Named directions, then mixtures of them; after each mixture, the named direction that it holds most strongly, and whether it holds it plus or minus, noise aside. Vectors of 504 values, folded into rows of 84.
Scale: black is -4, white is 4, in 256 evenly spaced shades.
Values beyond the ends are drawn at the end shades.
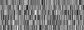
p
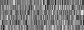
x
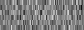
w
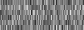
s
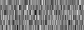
p, minus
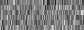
x, plus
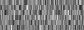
p, minus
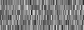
s, plus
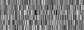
p, minus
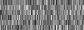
s, plus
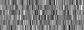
w, minus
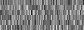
s, plus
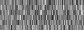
w, minus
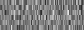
w, plus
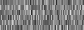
s, plus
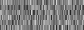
s, minus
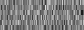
x, minus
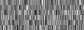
p, minus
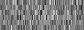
w, plus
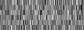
w, plus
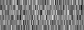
w, plus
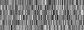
w, minus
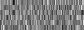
x, minus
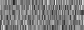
x, minus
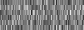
s, plus
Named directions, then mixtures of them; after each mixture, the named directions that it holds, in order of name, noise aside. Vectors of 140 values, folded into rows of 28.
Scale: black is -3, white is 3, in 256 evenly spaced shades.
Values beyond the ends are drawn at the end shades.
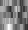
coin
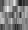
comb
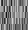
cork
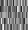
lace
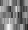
coin.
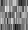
comb, cork.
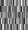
lace.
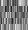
comb, cork.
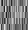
cork.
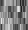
coin, comb, lace.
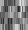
coin, comb, lace.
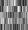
comb, lace.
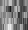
coin.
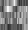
coin, comb.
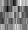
comb.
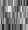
coin, comb, lace.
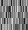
coin, cork, lace.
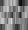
coin, comb.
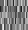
cork, lace.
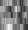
coin.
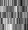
coin, lace.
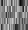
coin, comb, cork.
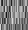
cork.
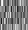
comb, cork, lace.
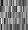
comb, cork, lace.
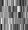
coin, comb, lace.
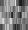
coin, comb.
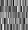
lace.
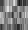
comb.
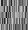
cork.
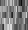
coin, comb, lace.
